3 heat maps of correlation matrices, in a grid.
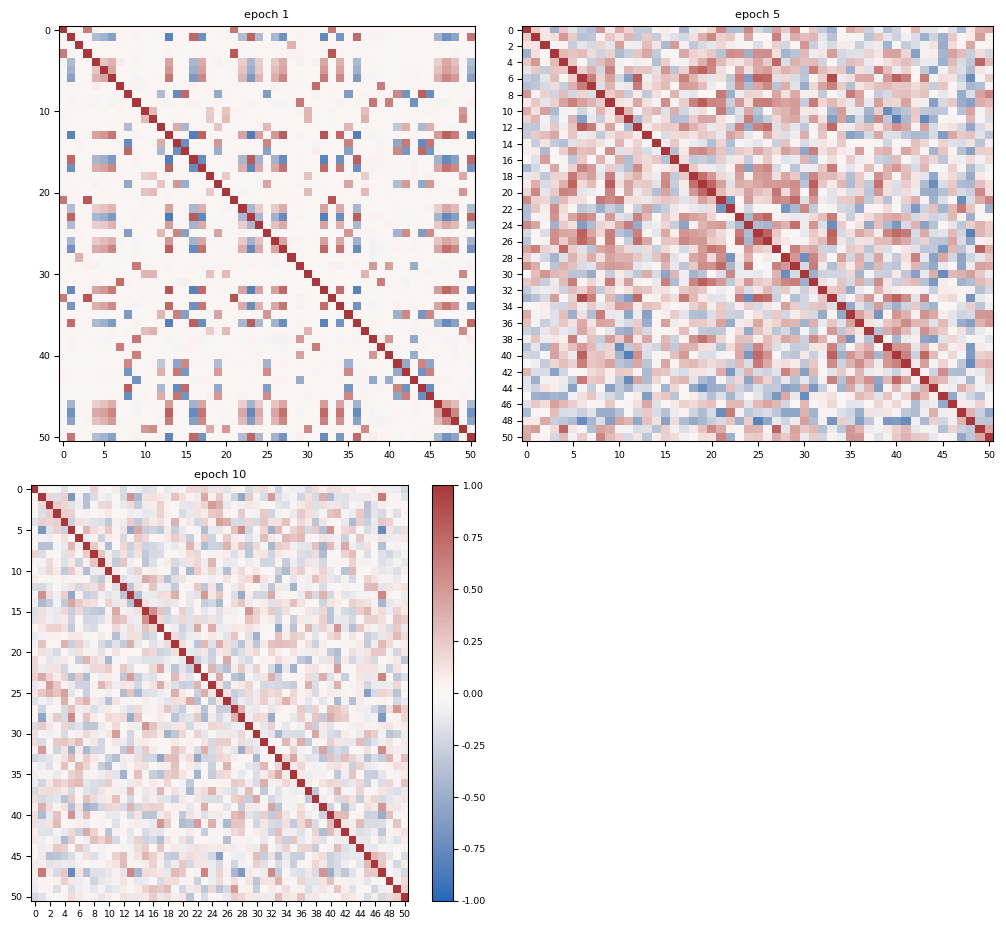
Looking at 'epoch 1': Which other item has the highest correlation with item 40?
9
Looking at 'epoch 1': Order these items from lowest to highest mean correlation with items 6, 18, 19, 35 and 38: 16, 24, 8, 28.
8, 16, 28, 24
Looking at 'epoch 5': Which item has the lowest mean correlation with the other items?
48
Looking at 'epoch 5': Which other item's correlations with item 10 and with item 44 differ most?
21
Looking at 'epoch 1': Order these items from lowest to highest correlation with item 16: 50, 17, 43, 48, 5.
17, 48, 5, 43, 50
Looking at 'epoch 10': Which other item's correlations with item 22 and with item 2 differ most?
25
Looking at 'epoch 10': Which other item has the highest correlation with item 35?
33
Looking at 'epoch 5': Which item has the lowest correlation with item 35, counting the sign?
38
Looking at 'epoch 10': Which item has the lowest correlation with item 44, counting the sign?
38
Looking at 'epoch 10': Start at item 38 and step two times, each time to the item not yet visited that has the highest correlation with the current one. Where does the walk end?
11
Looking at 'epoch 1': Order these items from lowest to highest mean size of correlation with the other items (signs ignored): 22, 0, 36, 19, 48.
0, 19, 22, 48, 36
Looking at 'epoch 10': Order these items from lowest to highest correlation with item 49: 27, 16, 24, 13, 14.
13, 14, 24, 16, 27
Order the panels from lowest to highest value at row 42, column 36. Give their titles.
epoch 10, epoch 1, epoch 5
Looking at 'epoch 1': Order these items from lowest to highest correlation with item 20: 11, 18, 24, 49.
24, 18, 11, 49
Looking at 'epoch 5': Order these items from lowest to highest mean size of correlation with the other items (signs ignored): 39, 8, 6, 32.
32, 8, 39, 6
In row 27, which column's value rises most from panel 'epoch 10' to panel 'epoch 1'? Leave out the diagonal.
47
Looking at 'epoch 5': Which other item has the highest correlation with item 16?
2
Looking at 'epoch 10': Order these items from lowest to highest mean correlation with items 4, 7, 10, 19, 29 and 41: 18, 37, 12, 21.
21, 12, 18, 37
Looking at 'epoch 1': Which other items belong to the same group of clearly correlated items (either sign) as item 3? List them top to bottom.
0, 21, 33
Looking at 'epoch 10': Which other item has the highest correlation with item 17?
41
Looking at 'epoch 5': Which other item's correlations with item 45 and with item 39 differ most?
3
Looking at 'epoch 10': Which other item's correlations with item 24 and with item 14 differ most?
2
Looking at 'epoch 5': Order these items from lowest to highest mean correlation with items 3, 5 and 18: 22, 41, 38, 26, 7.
22, 41, 7, 38, 26
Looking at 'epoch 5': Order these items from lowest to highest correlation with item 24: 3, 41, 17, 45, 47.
17, 3, 47, 41, 45
